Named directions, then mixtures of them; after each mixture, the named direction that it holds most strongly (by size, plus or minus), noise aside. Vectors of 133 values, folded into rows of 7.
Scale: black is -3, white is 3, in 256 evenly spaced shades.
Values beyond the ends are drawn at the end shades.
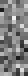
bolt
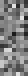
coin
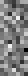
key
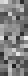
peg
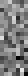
bolt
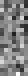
coin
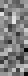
bolt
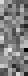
coin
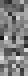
peg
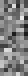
coin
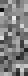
bolt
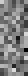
key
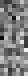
peg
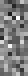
key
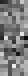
peg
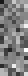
key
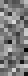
key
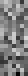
peg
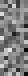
coin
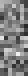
peg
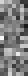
peg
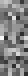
peg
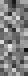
key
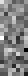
peg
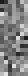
peg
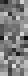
peg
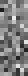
bolt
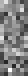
peg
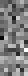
bolt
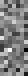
coin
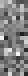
peg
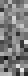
bolt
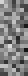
key
